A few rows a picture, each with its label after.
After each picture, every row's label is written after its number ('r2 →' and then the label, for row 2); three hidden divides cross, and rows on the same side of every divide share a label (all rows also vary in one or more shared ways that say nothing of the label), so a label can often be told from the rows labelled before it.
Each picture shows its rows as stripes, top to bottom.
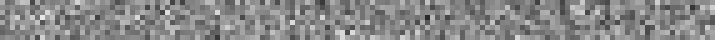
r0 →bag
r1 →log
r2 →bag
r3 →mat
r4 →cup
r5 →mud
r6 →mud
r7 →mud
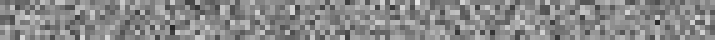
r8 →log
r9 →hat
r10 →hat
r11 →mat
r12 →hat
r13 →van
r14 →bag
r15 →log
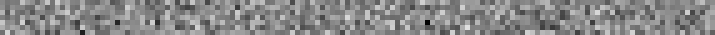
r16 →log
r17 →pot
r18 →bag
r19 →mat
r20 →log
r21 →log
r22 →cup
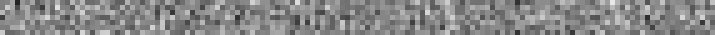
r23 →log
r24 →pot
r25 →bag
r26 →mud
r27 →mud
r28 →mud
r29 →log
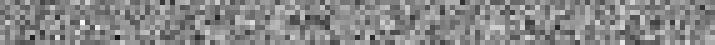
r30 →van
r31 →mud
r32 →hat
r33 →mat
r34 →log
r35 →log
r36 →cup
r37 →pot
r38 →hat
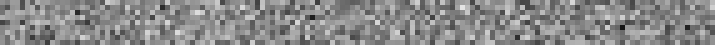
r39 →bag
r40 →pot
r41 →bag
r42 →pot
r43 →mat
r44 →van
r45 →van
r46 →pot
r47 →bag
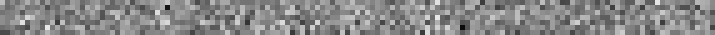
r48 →mat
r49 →hat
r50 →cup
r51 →mat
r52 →mat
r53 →mud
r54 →mud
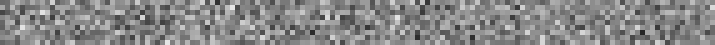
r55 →mat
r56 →pot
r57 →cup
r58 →pot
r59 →pot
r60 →log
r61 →cup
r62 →bag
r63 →bag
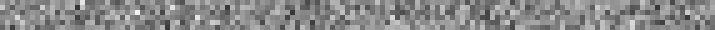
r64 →log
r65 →log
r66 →mat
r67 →bag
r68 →pot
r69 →hat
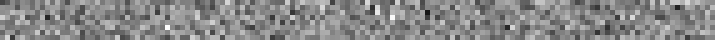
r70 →hat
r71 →mud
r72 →mud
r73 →pot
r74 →bag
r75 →mat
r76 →hat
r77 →van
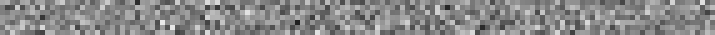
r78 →van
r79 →mat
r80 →van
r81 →pot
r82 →mud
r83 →mud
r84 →hat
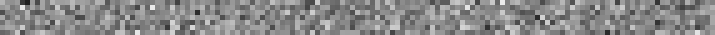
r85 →hat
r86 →log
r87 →mud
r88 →bag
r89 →pot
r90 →pot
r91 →mat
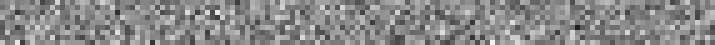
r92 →pot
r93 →mud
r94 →pot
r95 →mud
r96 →bag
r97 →cup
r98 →bag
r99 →mat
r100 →cup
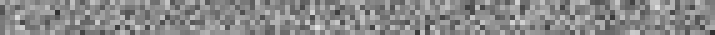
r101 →mat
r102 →mat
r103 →mat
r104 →hat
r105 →van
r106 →mud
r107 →cup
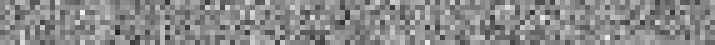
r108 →pot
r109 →van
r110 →log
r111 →log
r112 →cup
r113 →pot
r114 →log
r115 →pot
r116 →log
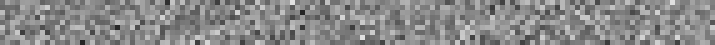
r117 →hat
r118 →log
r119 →bag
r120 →mud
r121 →cup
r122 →pot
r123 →van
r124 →bag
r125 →mat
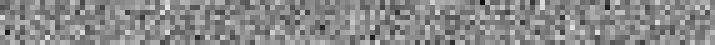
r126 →mat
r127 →mat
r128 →mud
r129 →van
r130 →mat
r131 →bag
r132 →bag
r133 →hat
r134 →cup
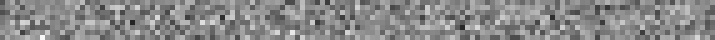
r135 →log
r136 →cup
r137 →hat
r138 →van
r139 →bag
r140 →log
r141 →cup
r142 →hat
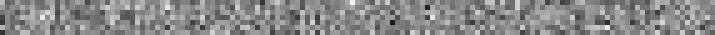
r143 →mat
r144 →mat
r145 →mud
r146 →mat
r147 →mat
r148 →pot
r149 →bag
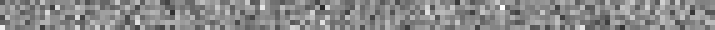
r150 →van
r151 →pot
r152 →bag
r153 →cup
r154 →mud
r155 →van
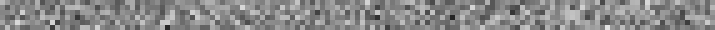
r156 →van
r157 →pot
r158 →log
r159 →bag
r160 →mat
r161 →pot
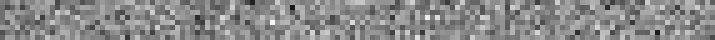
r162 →cup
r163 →mat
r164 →log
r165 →hat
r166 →mud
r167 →van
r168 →hat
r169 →hat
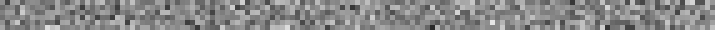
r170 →hat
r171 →pot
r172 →mud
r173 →cup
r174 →cup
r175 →mud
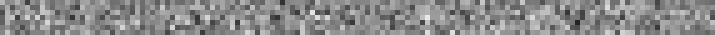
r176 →pot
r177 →log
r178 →mat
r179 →cup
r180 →hat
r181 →hat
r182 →pot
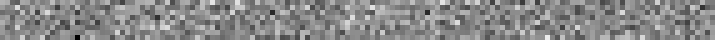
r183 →bag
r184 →cup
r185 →mud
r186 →bag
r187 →mud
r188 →mat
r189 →van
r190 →log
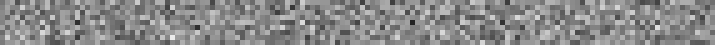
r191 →hat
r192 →log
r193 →van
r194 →cup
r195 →log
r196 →mat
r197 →bag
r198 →log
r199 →pot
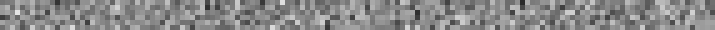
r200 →mat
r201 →mat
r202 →cup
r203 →hat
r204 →bag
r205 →mat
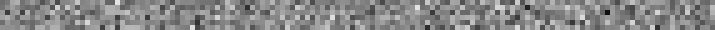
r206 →cup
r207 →log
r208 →mat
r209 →pot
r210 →hat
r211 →hat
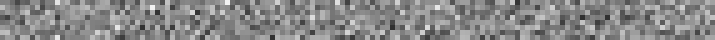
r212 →log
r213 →bag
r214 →mud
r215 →mat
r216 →mat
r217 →cup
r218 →pot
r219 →pot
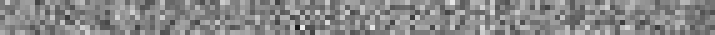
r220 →hat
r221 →hat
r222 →cup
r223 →mud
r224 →cup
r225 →pot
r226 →pot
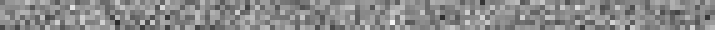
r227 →mat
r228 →mud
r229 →bag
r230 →pot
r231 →log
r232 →hat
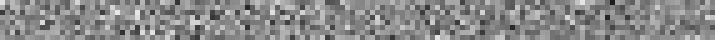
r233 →mud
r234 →cup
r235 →cup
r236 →mud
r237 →bag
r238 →hat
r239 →log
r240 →mat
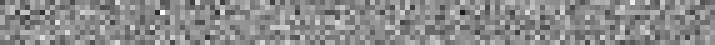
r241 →van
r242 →hat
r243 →mud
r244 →hat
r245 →pot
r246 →mud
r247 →pot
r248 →mud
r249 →cup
